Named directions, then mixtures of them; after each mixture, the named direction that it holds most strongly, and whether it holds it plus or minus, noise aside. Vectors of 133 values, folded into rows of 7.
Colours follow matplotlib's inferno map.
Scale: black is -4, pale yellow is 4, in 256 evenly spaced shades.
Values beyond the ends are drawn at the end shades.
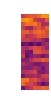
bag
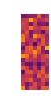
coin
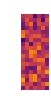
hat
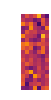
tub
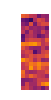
bag, minus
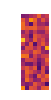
coin, plus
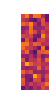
tub, plus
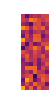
tub, minus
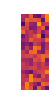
tub, minus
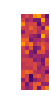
tub, plus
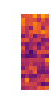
bag, plus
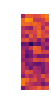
bag, plus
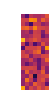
coin, plus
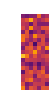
coin, plus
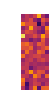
tub, plus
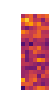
bag, plus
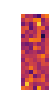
tub, minus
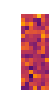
tub, plus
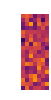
hat, plus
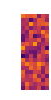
coin, minus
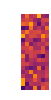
tub, plus
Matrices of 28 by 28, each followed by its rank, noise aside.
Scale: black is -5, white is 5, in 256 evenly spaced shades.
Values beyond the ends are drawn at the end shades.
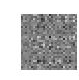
six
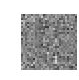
eight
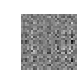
three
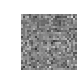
eight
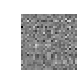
six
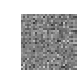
eight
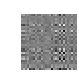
two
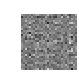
six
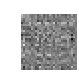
four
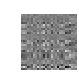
two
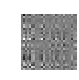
two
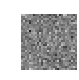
eight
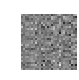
six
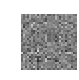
six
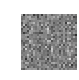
eight
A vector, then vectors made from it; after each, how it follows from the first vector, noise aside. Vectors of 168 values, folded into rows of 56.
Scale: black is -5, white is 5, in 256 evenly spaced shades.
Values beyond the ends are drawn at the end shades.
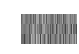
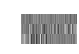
negated, partly zeroed.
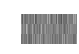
reversed, negated, shrunk.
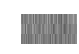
reversed, negated, shrunk.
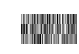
reversed, scaled up.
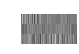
reversed, partly zeroed.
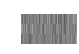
reversed, negated, shrunk.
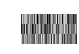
reversed, scaled up.
